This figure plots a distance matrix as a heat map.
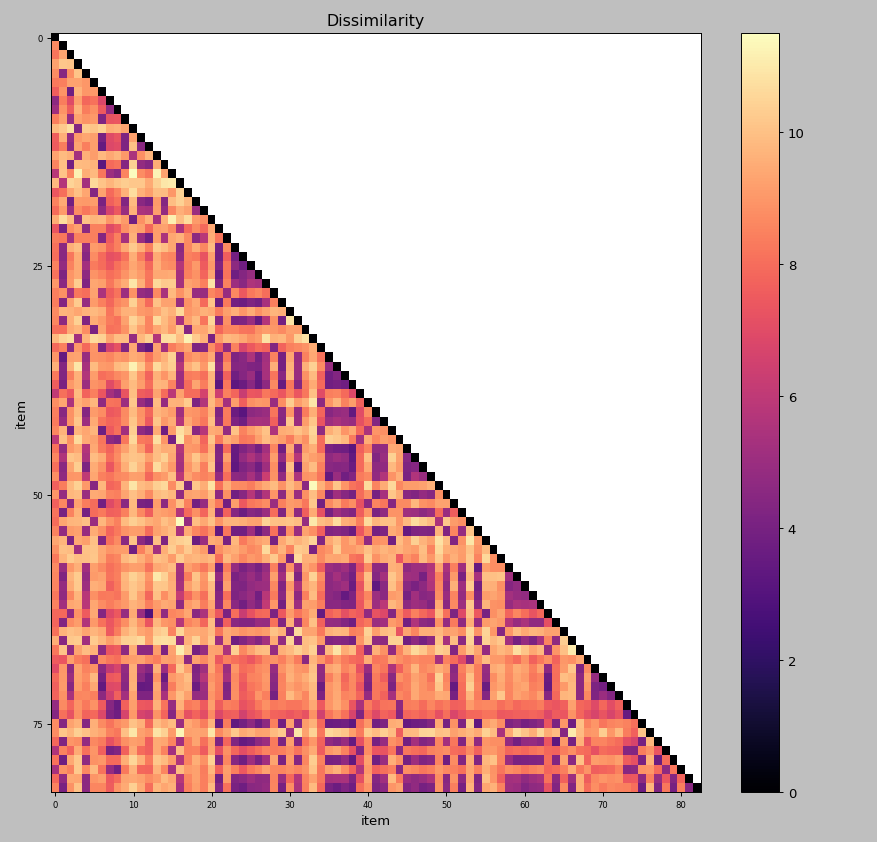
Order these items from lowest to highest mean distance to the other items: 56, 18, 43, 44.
18, 43, 44, 56
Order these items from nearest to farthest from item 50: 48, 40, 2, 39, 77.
48, 77, 39, 40, 2
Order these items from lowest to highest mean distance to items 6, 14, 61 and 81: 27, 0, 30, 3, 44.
27, 0, 44, 30, 3
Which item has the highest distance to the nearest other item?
13
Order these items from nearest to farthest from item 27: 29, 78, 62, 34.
29, 62, 34, 78
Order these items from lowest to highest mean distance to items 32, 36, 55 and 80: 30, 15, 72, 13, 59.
72, 59, 15, 30, 13
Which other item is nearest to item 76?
65
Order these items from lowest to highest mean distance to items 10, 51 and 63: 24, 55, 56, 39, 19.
55, 19, 56, 24, 39
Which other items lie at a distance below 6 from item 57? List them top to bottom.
30, 65, 76
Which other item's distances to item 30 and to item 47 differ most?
31
